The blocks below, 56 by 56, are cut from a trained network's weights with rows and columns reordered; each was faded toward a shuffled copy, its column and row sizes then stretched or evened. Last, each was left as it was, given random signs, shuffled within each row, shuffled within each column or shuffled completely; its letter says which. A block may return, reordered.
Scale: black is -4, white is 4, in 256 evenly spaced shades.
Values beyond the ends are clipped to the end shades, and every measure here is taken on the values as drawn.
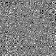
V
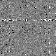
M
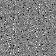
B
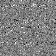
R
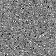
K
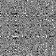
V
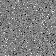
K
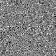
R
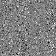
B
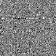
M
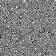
K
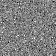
K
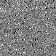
K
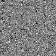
B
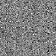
V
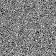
K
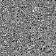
M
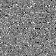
R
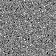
K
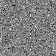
B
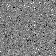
K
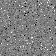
K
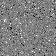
K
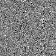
B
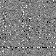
M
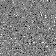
R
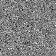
R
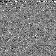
R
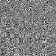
V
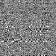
V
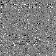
M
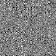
V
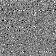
R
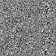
V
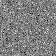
K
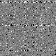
M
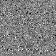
R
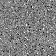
K
